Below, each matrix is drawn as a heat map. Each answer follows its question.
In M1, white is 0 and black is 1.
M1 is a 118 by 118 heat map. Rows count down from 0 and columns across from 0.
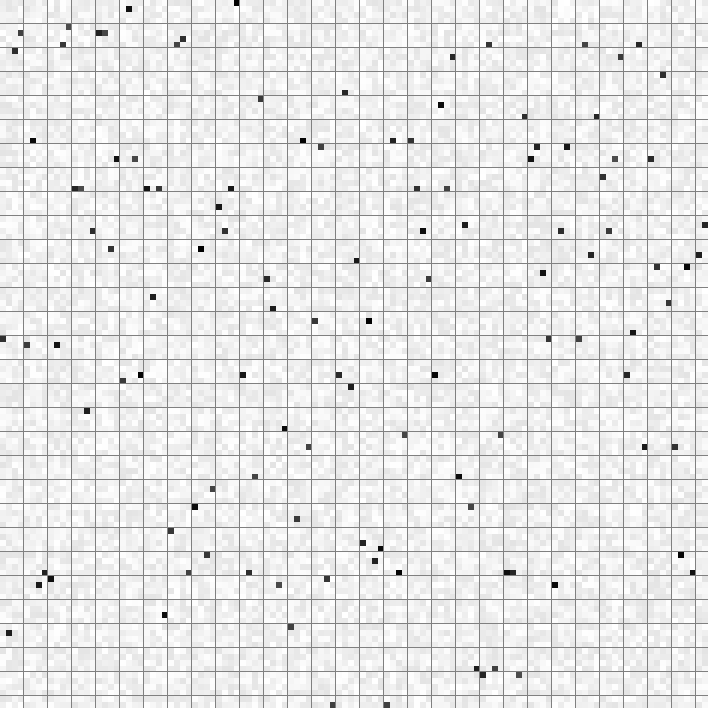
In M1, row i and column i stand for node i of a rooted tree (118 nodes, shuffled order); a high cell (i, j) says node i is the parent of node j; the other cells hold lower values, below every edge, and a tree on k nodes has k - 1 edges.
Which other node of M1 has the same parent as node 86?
80
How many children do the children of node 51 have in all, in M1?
1
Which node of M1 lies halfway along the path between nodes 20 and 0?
91
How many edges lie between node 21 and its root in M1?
8
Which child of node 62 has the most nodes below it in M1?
23
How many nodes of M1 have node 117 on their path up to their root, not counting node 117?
6
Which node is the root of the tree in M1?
95
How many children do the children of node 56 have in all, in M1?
4
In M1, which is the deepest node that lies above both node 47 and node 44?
46
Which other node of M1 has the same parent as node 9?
4
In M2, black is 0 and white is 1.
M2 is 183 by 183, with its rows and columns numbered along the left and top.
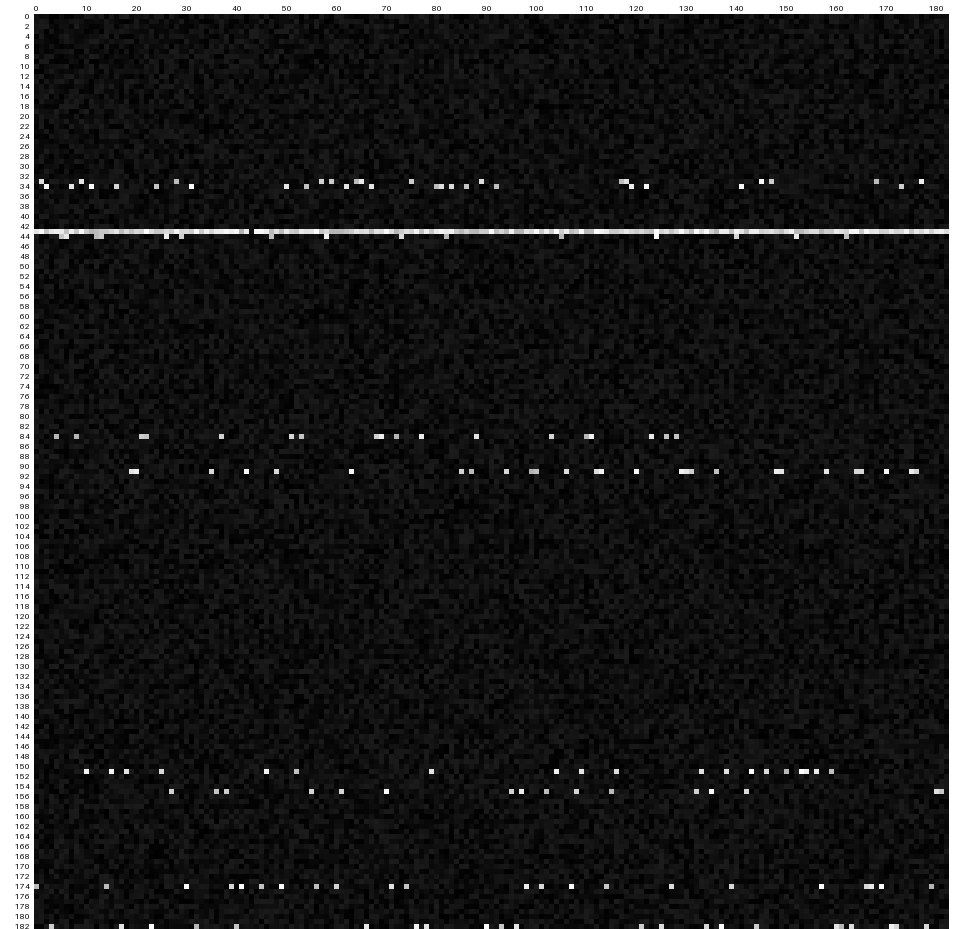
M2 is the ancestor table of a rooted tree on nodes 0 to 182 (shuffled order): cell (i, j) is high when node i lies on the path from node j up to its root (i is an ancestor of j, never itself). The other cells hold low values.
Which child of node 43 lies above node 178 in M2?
182
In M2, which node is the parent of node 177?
33
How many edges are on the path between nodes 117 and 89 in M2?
2
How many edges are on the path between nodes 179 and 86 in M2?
4
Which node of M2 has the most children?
91
